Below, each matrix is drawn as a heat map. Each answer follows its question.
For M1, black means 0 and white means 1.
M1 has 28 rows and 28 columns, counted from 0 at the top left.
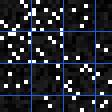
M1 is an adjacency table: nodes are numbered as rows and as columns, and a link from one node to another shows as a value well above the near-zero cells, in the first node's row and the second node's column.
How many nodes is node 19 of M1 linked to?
2
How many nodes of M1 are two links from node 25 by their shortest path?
2
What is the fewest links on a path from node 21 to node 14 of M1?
2
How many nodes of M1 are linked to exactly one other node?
2
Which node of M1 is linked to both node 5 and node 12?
node 9
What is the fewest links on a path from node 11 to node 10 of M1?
3
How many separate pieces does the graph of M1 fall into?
2
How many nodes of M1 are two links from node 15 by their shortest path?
4
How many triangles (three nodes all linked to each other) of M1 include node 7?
2
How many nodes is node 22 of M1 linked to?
1
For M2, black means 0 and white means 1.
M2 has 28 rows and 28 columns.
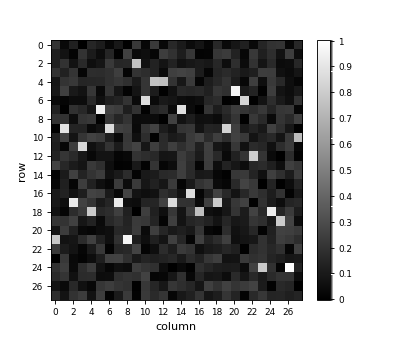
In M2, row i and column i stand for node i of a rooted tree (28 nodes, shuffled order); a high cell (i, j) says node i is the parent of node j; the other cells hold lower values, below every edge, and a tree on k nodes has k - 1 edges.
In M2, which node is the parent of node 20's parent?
7
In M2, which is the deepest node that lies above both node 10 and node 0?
6
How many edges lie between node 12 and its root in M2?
3
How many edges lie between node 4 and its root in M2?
2
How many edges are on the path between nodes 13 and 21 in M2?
5
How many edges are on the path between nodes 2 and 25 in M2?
3
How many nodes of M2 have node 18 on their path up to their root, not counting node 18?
10
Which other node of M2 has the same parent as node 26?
23
